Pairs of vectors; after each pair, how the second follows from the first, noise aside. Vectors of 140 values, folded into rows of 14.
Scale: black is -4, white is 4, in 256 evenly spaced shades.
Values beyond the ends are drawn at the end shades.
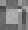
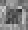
negated.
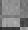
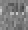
wrapped around, negated, partly zeroed.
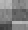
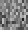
shuffled.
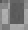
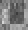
copied.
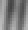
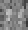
wrapped around, negated, partly zeroed.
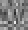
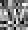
negated, scaled up.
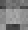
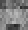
copied.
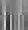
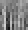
copied.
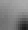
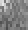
reversed, negated, partly zeroed.
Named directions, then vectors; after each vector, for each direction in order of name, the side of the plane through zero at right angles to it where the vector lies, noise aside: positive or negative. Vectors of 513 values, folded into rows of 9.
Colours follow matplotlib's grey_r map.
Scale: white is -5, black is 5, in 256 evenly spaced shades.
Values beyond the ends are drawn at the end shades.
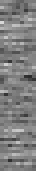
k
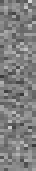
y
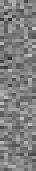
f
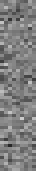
positive, positive, positive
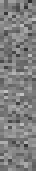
positive, positive, negative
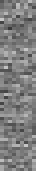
negative, negative, positive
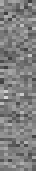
positive, positive, negative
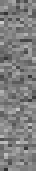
positive, positive, positive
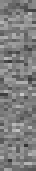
negative, positive, negative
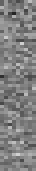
negative, positive, positive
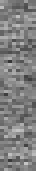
negative, positive, negative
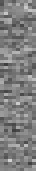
negative, negative, positive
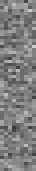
positive, negative, positive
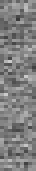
positive, negative, positive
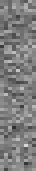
positive, negative, positive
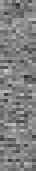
positive, positive, negative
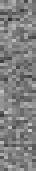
positive, positive, positive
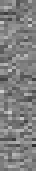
positive, positive, positive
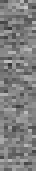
positive, negative, positive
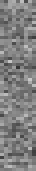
positive, negative, positive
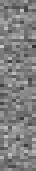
negative, positive, negative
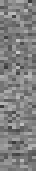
positive, negative, negative
